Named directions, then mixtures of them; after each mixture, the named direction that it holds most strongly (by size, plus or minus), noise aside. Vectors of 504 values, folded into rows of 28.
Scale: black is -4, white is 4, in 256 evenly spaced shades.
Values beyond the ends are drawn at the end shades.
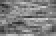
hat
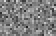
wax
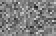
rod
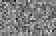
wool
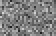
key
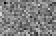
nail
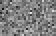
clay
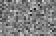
clay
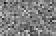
nail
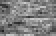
hat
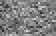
rod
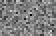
wax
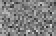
key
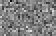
key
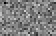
nail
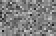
clay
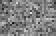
clay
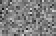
clay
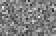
wax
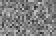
key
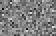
clay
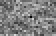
hat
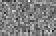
wool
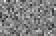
wax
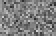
nail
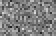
key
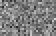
key
